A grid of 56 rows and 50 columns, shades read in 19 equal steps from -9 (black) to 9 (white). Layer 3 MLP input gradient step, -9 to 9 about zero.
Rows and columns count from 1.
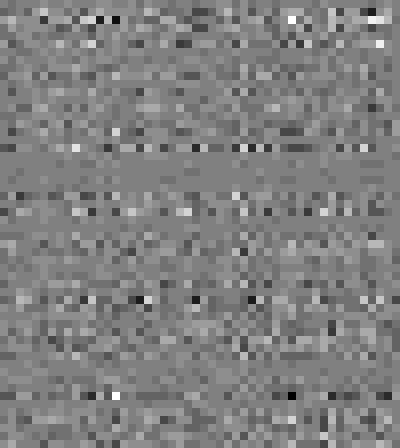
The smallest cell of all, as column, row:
37, 50
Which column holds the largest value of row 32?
30
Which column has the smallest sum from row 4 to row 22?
47
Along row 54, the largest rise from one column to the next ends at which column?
42
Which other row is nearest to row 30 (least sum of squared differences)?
26
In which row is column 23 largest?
27
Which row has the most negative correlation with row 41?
2
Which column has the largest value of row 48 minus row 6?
38
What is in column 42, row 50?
-6
